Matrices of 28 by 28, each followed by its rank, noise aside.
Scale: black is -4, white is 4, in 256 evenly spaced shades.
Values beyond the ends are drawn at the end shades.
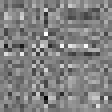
three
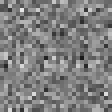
five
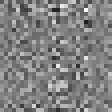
four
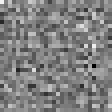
seven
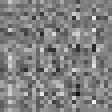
four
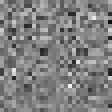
five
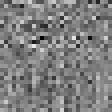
four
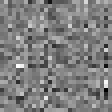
five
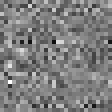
six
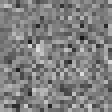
seven
